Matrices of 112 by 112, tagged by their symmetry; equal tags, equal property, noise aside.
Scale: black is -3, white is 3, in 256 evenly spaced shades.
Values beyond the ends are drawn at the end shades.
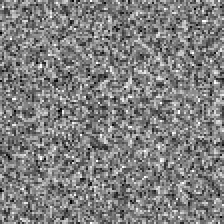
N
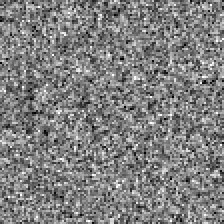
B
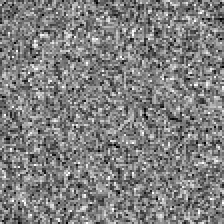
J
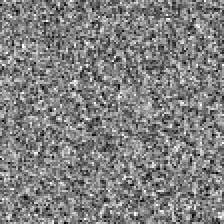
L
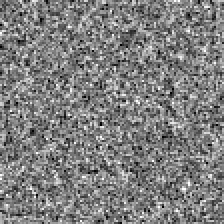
J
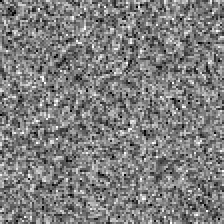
J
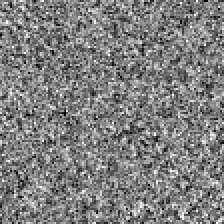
J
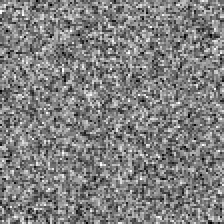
B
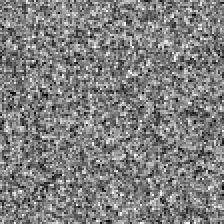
L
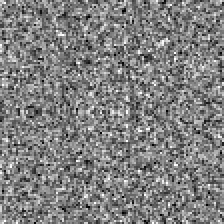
N
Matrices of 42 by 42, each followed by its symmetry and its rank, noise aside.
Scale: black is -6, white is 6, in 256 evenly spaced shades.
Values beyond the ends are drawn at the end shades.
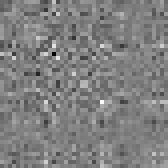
symmetric, rank four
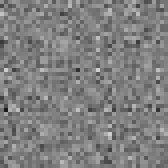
no symmetry, rank six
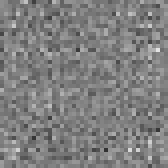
no symmetry, rank six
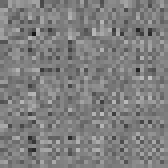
symmetric, rank four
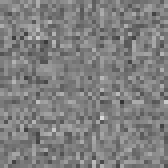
no symmetry, rank eight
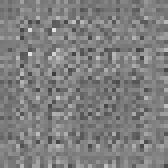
symmetric, rank four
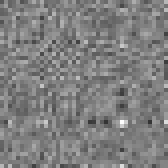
symmetric, rank four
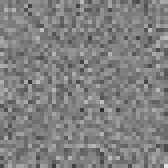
no symmetry, rank eight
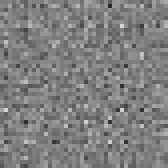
antisymmetric, rank six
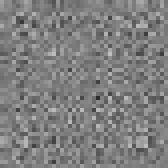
symmetric, rank four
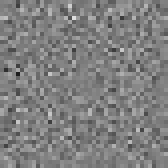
antisymmetric, rank eight
